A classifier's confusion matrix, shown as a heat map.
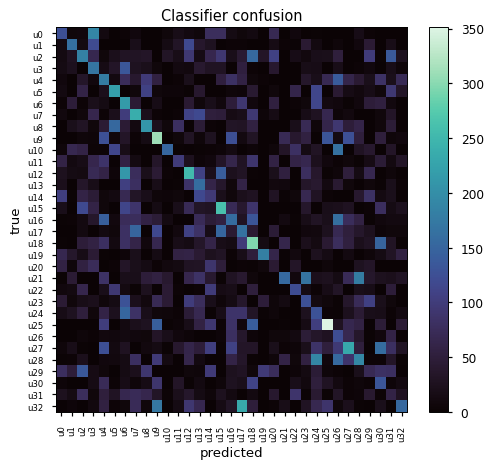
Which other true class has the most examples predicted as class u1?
u10
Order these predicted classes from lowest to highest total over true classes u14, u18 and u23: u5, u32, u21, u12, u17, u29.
u32, u5, u21, u12, u17, u29
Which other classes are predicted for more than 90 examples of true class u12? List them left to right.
u6, u13, u15
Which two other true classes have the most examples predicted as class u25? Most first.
u9, u32
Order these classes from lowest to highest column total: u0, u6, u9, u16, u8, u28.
u0, u8, u28, u16, u9, u6
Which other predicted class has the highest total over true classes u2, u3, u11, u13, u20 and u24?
u6
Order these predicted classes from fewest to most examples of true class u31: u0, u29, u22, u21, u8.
u21, u0, u29, u8, u22
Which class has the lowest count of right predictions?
u20
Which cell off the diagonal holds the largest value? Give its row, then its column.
u32, u17
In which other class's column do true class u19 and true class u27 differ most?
u30
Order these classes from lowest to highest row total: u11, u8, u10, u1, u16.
u1, u10, u11, u8, u16
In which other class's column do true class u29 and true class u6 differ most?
u2
